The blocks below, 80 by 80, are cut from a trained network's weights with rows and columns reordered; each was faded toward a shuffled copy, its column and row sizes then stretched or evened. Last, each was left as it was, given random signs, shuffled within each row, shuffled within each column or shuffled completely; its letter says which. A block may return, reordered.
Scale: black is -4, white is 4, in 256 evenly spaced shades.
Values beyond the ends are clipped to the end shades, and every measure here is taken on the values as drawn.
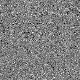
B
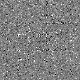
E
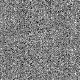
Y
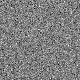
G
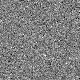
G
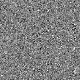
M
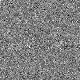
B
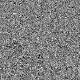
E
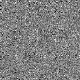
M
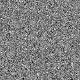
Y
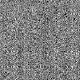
M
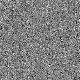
Y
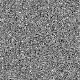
Y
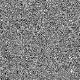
E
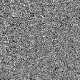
M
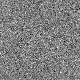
G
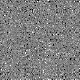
M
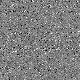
B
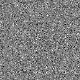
E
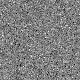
G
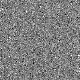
Y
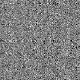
M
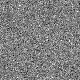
G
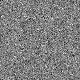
G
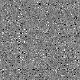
M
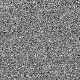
B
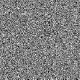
M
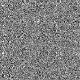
M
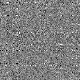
M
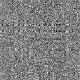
M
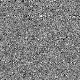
B
